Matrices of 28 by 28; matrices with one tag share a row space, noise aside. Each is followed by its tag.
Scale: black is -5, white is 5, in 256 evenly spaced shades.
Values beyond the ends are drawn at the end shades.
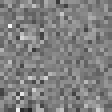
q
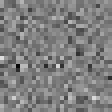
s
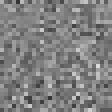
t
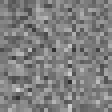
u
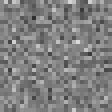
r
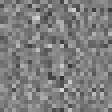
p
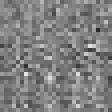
t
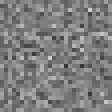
r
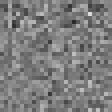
r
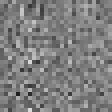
q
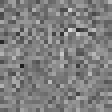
s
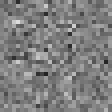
u
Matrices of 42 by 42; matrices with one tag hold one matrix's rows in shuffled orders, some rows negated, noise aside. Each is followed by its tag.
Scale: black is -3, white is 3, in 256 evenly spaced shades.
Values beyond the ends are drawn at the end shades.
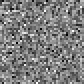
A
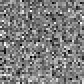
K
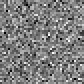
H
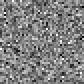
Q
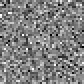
Q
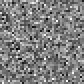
A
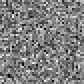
A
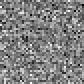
K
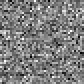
K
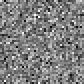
Q
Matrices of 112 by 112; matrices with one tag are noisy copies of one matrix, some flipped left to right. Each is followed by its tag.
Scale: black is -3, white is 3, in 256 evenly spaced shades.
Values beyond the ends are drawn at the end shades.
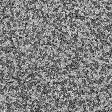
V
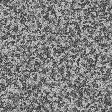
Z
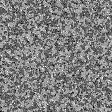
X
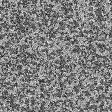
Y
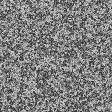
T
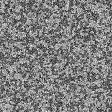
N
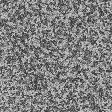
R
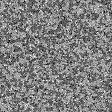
N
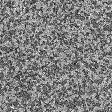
V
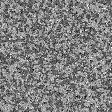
N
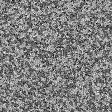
T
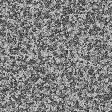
X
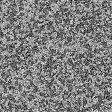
Y
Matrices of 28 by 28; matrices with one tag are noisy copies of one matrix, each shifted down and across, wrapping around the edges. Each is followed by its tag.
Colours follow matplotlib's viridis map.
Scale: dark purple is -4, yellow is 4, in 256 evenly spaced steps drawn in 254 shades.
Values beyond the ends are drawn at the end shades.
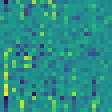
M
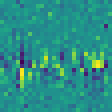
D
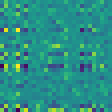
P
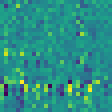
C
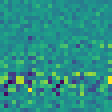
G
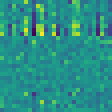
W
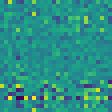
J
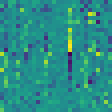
M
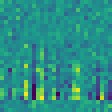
W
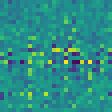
J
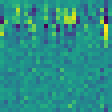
D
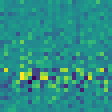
G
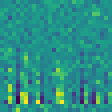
W
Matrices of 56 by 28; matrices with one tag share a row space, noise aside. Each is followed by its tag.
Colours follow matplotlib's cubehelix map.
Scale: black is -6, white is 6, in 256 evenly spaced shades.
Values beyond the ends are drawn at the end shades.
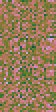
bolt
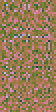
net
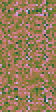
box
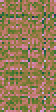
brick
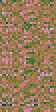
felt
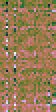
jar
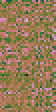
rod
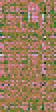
brick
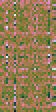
jar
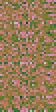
bolt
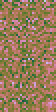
bolt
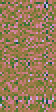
box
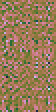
net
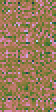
rod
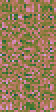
felt
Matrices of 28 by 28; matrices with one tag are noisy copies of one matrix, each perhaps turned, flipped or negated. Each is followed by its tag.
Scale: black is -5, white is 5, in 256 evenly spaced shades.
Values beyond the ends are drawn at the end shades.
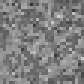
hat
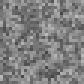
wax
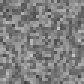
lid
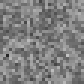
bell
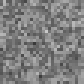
hat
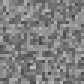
lid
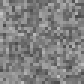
bell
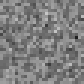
lid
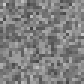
lid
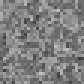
hat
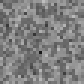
wax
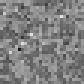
hat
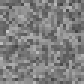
hat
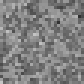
hat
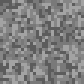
bell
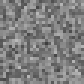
lid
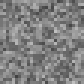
hat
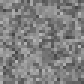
wax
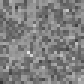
bell
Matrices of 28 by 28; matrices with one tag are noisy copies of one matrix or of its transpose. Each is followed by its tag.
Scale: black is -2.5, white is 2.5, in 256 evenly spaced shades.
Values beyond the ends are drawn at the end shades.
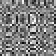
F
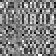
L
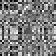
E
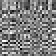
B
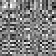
B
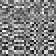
L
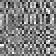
L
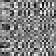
B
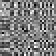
B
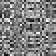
E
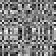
E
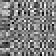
B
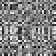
E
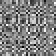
F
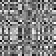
E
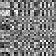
B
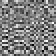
L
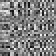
B
